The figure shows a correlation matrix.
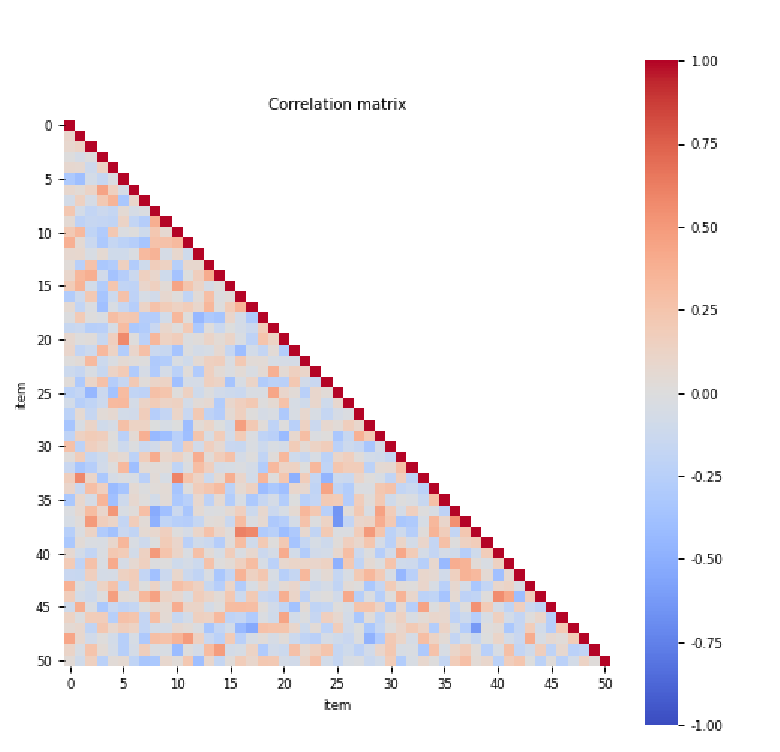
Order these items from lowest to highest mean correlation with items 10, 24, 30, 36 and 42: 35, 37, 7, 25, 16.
25, 35, 7, 16, 37
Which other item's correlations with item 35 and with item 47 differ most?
38
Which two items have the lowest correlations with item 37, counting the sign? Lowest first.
25, 8
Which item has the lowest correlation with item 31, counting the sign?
42
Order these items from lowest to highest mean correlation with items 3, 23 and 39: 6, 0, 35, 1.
0, 1, 6, 35
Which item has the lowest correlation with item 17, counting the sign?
47
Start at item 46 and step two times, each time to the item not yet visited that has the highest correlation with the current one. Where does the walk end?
5
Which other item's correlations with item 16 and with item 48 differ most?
28
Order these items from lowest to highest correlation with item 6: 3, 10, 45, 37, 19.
19, 45, 10, 37, 3
